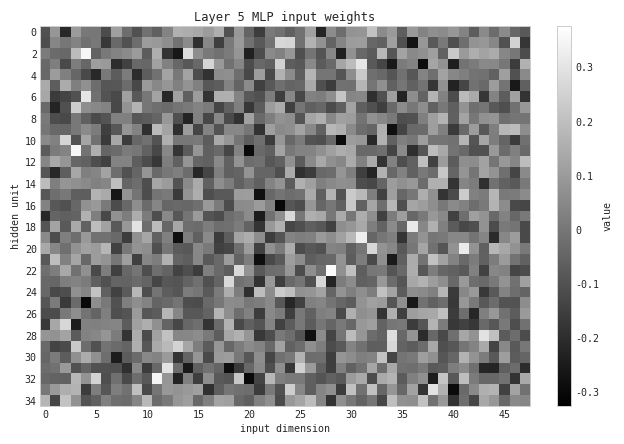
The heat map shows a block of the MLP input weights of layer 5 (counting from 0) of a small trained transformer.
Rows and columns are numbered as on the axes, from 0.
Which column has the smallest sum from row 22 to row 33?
40
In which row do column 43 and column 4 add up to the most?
2
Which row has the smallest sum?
31
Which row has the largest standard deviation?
32
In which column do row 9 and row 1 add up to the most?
46
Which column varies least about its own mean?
45
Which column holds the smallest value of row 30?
7
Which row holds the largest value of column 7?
14
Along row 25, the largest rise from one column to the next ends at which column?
5
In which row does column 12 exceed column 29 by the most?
10
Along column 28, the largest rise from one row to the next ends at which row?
22
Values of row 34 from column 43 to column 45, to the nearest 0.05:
0.15 0.1 -0.05
